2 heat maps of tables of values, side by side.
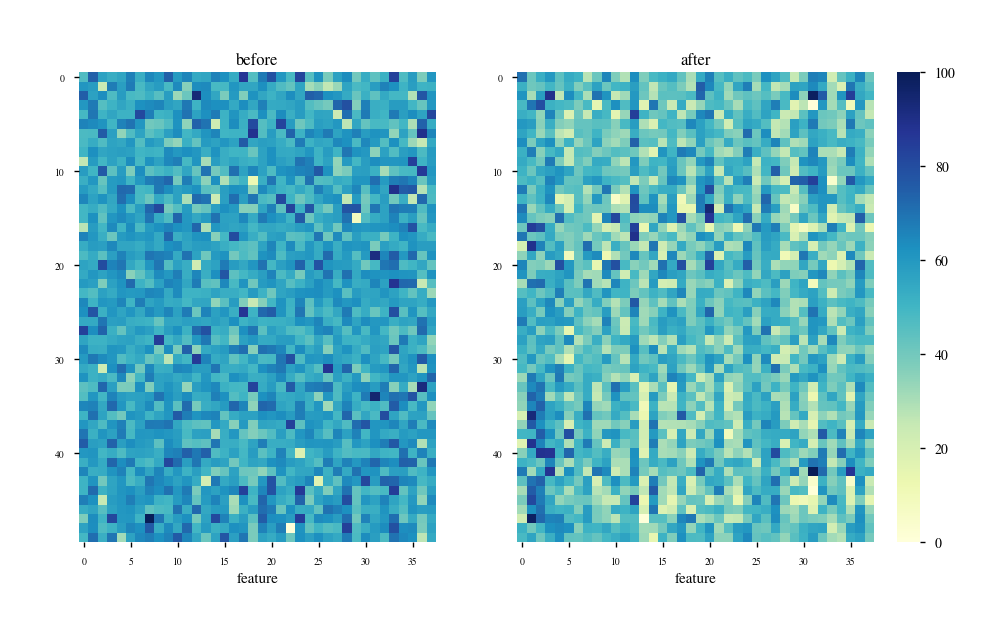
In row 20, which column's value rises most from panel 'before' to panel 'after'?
20
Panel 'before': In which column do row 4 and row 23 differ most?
37
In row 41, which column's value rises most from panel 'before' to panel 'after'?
16
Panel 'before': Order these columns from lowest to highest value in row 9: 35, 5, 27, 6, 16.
27, 6, 16, 5, 35
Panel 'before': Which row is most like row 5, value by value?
13
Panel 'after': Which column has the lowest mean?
13
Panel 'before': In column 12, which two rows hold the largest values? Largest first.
2, 30
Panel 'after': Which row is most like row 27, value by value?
30
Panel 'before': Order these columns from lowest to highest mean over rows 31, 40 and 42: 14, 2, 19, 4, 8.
2, 19, 14, 8, 4
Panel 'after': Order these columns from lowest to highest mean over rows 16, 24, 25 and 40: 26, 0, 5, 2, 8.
8, 0, 5, 26, 2
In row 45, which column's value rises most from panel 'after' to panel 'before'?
23
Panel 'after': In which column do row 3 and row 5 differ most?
31
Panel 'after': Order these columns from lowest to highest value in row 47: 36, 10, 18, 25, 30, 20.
10, 20, 30, 25, 36, 18
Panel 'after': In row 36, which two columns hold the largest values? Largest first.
1, 17
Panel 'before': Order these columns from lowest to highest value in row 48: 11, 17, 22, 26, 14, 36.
22, 36, 26, 14, 17, 11
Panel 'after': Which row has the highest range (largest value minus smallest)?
47
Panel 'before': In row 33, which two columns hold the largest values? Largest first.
36, 18
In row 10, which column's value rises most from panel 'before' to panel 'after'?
27
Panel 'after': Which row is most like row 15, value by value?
20
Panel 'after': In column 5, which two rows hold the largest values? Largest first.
38, 40
